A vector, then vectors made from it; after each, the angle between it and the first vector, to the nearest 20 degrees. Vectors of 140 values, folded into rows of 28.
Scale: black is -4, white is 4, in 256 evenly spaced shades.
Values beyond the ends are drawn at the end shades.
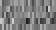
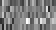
160 degrees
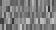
160 degrees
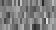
80 degrees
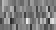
140 degrees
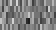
40 degrees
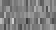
40 degrees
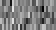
60 degrees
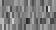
20 degrees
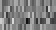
20 degrees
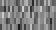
80 degrees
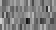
20 degrees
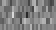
120 degrees
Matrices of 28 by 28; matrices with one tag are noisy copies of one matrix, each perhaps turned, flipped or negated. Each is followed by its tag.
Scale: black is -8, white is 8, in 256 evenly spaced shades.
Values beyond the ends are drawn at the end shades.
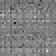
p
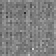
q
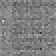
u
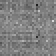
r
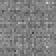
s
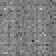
p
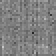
s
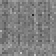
u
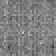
s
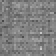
u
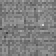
q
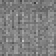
u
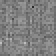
q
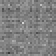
s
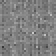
s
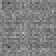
s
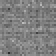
s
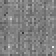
s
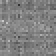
r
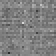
s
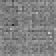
q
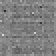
u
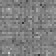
s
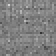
p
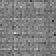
u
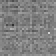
q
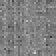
r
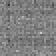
p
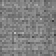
u
